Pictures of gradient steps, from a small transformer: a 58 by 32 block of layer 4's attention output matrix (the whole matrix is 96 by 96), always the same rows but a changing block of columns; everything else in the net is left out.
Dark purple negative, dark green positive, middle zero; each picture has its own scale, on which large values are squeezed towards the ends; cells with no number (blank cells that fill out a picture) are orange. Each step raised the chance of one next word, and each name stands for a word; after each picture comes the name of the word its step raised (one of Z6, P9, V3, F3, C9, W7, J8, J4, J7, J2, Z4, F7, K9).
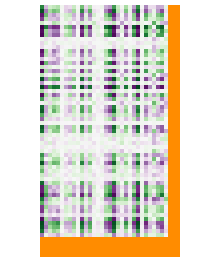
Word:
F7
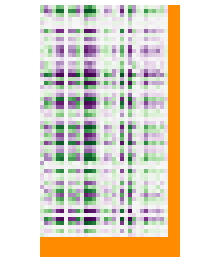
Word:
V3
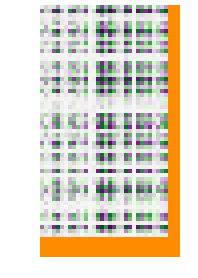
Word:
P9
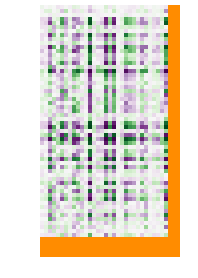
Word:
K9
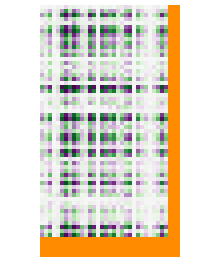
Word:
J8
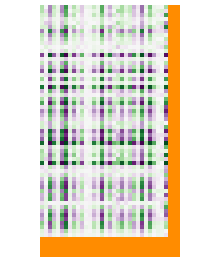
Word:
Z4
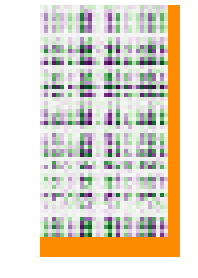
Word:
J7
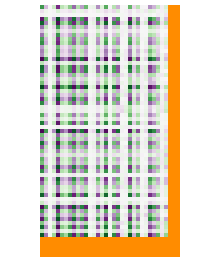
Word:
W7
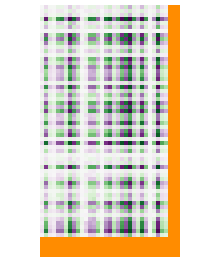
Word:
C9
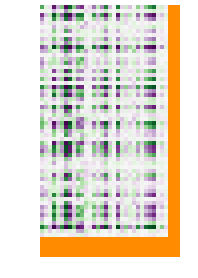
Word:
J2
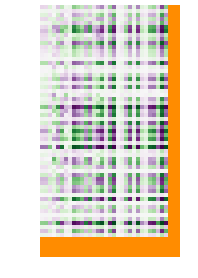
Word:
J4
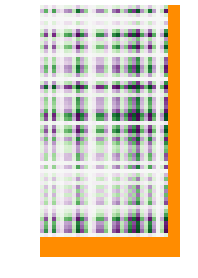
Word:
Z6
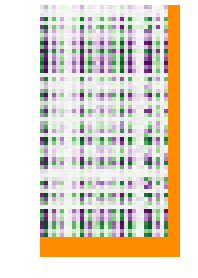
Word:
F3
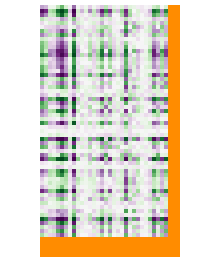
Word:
V3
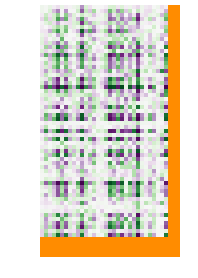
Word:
J8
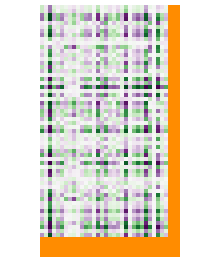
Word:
F7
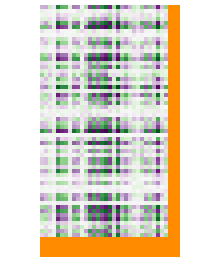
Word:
W7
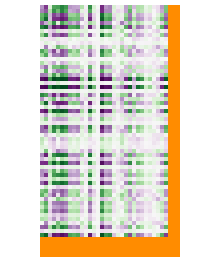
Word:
F7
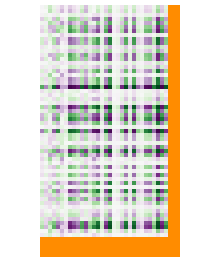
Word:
J8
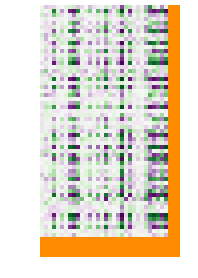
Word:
P9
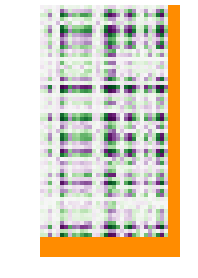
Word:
J8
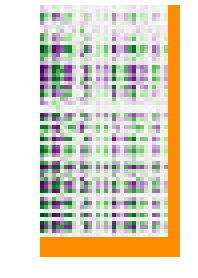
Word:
K9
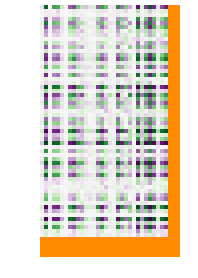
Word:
W7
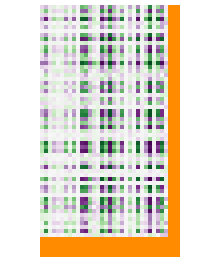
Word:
C9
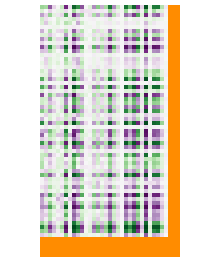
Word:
J2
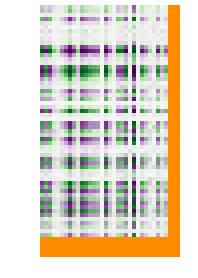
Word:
K9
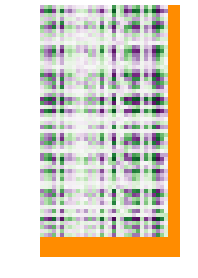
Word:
V3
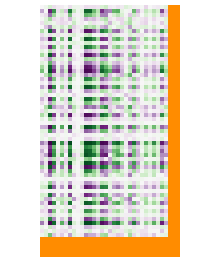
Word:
Z4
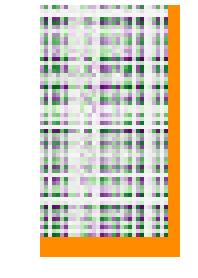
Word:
W7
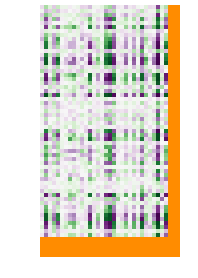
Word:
F3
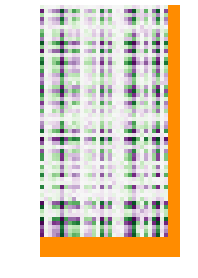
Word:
F3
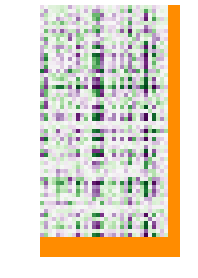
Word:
J8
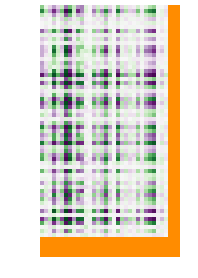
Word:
V3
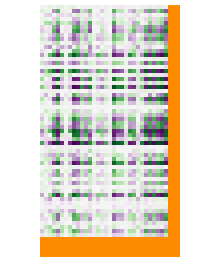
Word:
Z4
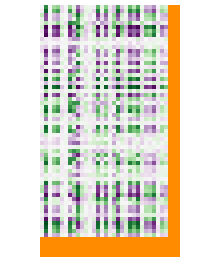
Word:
F7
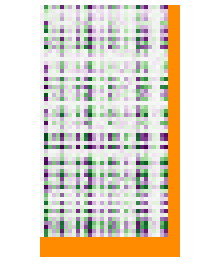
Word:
J4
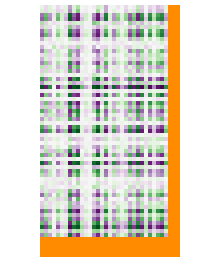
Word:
F7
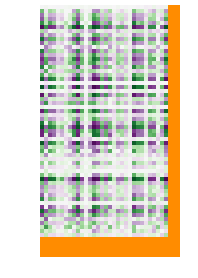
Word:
C9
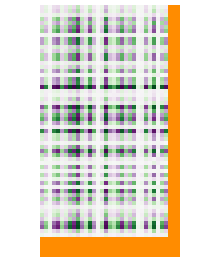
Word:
J8
